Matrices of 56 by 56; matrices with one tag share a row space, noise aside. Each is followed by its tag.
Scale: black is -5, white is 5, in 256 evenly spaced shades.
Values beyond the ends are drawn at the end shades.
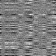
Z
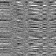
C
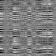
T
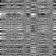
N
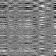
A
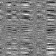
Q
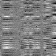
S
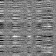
T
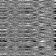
A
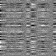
N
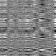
A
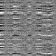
T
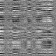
T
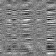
Q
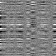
N
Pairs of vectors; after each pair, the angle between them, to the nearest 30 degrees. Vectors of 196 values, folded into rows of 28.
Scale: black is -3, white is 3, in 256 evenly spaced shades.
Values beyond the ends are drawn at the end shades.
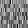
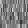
90 degrees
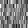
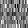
120 degrees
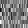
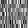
60 degrees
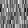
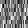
150 degrees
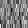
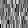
150 degrees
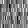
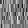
150 degrees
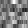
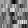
150 degrees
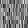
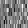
90 degrees
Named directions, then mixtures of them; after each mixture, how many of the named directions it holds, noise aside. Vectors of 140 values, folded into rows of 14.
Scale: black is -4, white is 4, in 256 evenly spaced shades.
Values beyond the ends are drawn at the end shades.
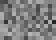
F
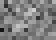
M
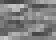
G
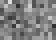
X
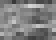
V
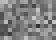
two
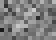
one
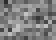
three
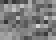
four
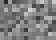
four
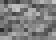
two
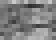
one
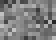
two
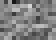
four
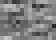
two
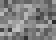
three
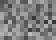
one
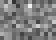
two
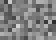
three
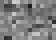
four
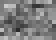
four
